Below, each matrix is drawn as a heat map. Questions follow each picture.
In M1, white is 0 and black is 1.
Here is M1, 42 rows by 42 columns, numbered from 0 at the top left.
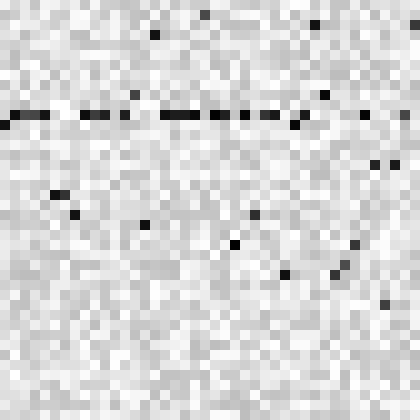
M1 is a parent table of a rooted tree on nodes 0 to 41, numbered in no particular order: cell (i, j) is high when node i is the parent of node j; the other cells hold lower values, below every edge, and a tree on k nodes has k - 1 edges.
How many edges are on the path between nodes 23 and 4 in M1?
3
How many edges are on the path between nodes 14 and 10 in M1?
3
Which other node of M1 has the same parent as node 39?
37
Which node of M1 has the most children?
11
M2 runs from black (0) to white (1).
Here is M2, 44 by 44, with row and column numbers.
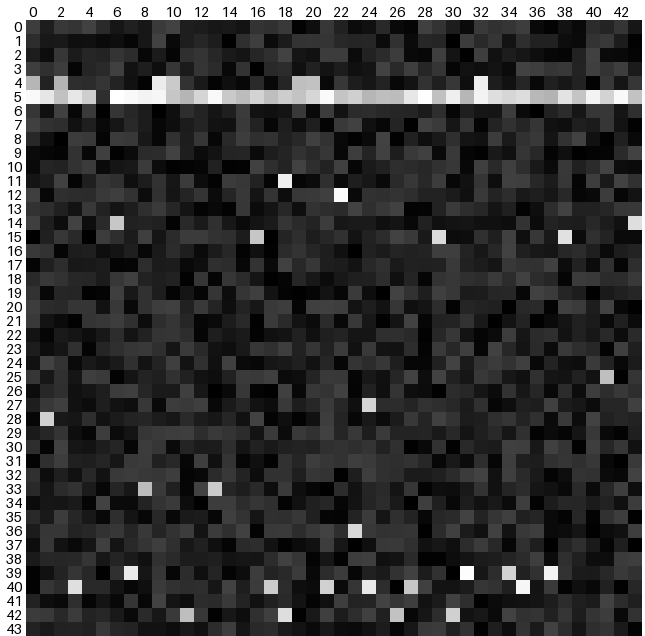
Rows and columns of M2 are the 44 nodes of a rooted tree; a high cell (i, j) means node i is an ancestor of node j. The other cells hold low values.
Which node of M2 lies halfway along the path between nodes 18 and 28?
42
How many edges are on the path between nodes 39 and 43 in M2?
3
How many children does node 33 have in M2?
2
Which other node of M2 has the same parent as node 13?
8
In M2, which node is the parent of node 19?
4
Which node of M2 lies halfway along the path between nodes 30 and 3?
5
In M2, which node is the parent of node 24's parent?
40
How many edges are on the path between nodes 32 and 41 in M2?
4
